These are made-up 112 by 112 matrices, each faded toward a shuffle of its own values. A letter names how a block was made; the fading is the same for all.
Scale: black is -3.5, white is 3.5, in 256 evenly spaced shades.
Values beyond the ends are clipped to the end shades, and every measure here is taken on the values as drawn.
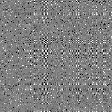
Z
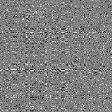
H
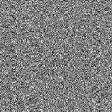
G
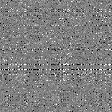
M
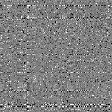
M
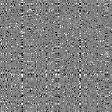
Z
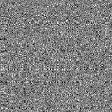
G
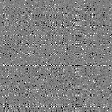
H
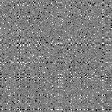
H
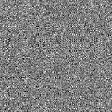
G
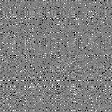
H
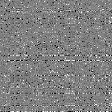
H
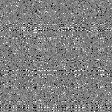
M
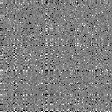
H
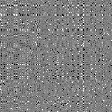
Z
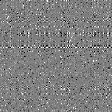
H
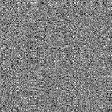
G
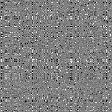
Z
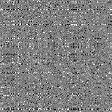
M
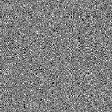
G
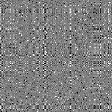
Z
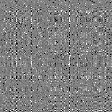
Z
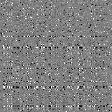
H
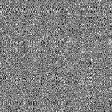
G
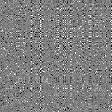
Z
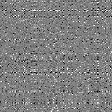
H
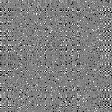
Z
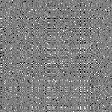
Z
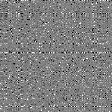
H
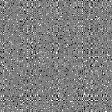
Z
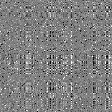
Z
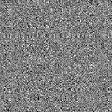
G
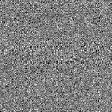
G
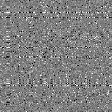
M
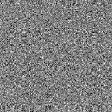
G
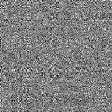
G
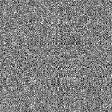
G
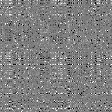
H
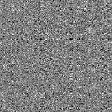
G
